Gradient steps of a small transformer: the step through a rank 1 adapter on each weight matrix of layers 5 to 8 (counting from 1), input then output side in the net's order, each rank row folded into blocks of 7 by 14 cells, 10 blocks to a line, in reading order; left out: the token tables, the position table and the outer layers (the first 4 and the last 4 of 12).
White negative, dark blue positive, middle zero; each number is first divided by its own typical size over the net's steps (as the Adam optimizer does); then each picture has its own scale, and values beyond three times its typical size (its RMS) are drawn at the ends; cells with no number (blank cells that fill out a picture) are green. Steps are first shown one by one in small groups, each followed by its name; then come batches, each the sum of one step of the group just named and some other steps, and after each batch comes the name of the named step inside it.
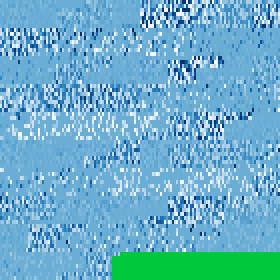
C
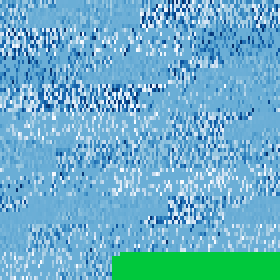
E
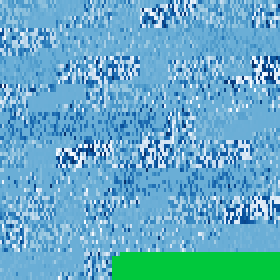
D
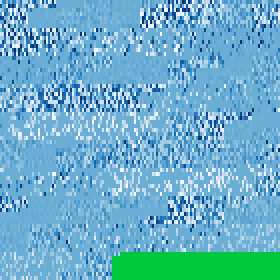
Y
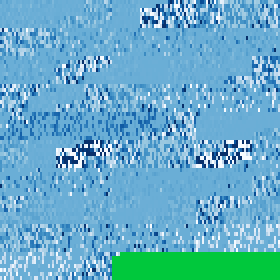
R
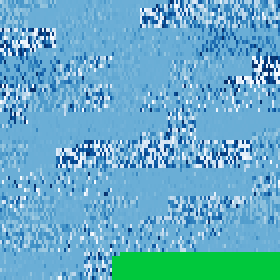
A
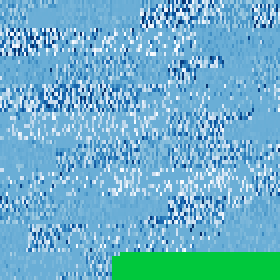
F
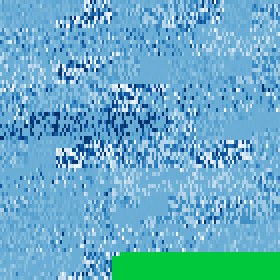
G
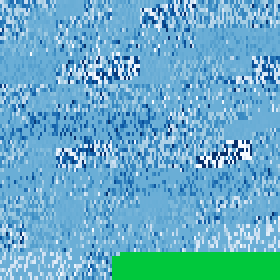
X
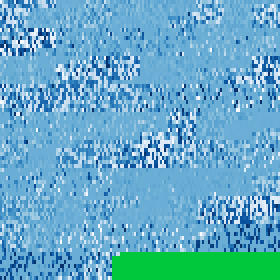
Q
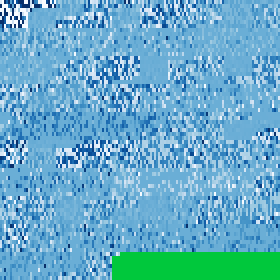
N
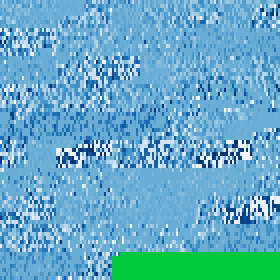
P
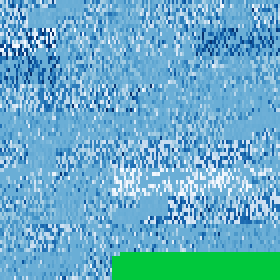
E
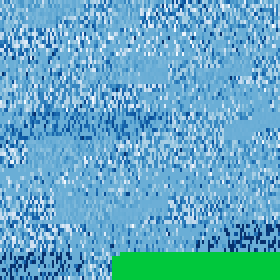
N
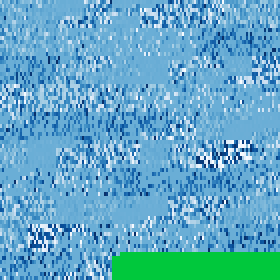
R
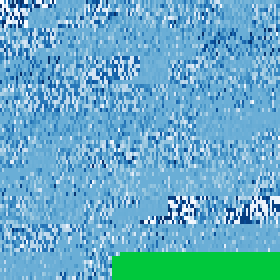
P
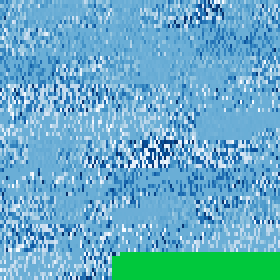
R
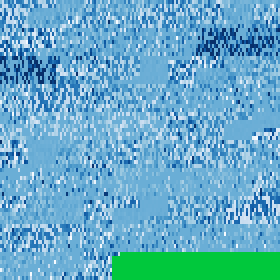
A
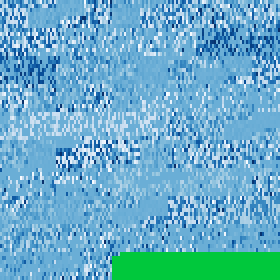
F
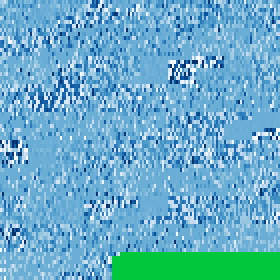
R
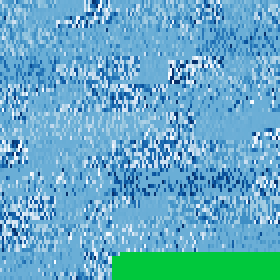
Q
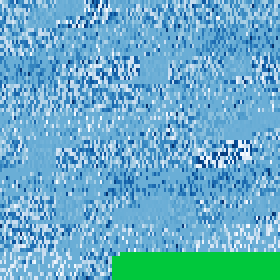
X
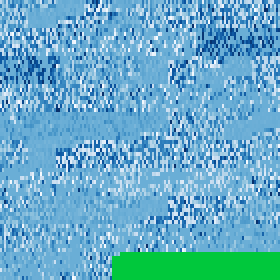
F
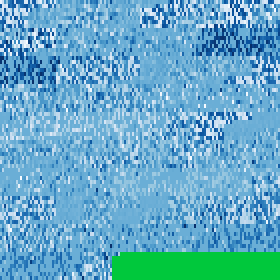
A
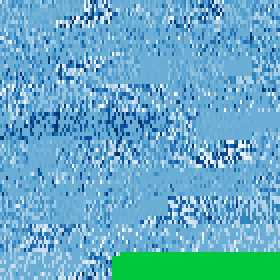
G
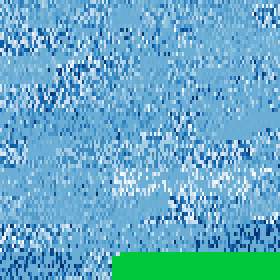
N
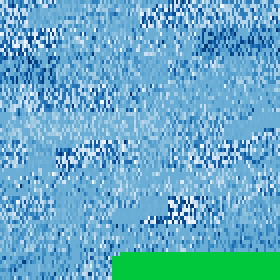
E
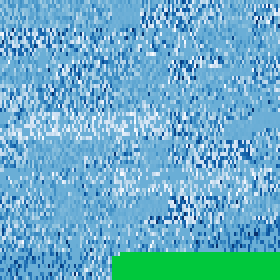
C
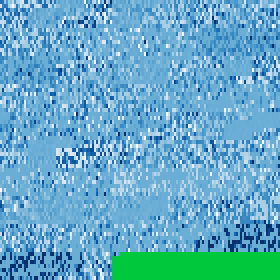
P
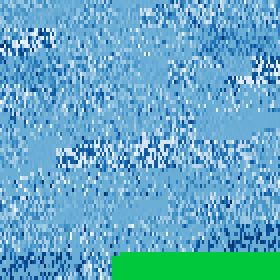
A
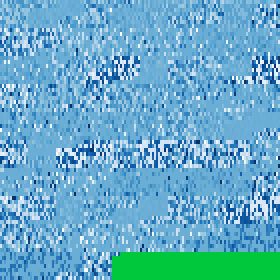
P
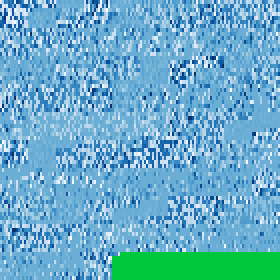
F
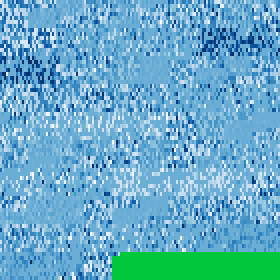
A
